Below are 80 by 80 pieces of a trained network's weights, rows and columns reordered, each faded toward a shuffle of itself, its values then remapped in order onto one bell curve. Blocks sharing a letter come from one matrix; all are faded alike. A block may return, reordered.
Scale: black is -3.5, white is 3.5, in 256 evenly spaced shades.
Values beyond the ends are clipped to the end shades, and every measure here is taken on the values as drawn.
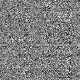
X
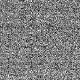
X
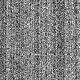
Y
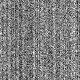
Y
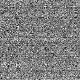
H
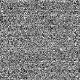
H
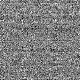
H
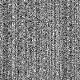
Y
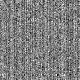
Y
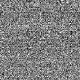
X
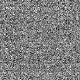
X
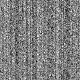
Y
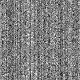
Y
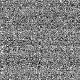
H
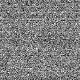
H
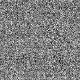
X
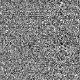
X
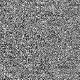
X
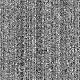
Y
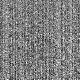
Y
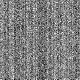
Y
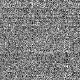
H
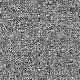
X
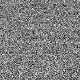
X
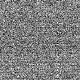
H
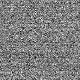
H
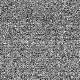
H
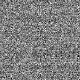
X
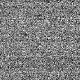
H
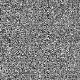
X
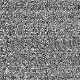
H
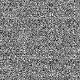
X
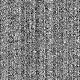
Y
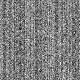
Y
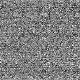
H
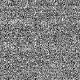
X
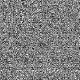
X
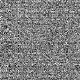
H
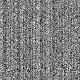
Y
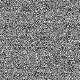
X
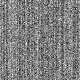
Y
